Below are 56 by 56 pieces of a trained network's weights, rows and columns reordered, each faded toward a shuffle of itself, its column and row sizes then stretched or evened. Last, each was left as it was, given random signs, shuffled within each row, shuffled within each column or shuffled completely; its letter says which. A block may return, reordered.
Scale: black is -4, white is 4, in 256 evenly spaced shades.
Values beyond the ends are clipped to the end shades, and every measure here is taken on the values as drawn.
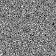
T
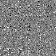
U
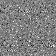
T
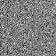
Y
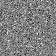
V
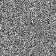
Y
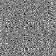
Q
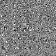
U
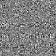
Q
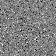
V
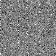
Y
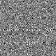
Q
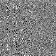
U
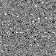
T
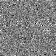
T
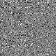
U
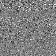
T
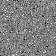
V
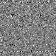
T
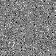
Y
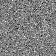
V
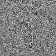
U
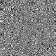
Q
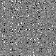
U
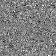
T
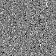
Y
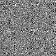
U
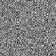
Q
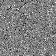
V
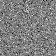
V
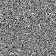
T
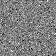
V
